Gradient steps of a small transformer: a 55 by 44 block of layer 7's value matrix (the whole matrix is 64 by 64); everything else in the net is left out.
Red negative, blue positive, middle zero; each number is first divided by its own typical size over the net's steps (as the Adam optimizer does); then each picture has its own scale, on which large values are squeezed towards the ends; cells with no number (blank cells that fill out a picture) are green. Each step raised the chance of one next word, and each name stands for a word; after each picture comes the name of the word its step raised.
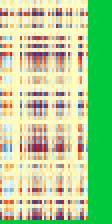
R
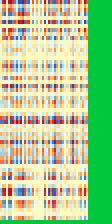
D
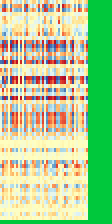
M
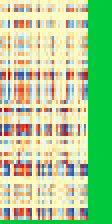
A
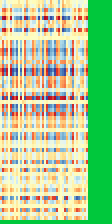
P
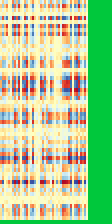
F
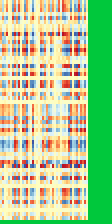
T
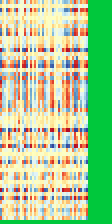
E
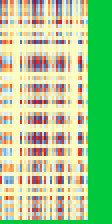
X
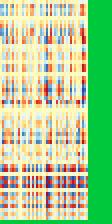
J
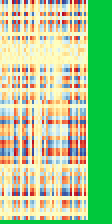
D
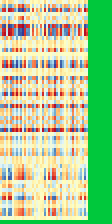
E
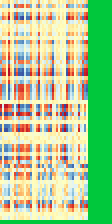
P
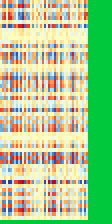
F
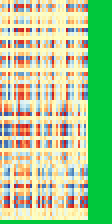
M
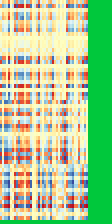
F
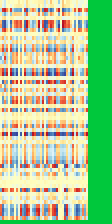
A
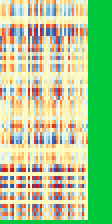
J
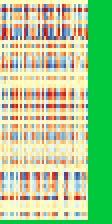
E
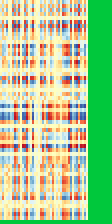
E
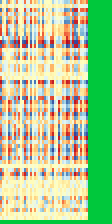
M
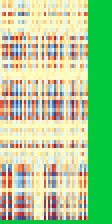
R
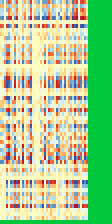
F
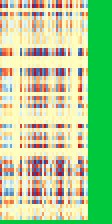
T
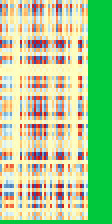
M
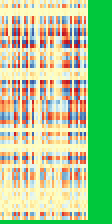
M
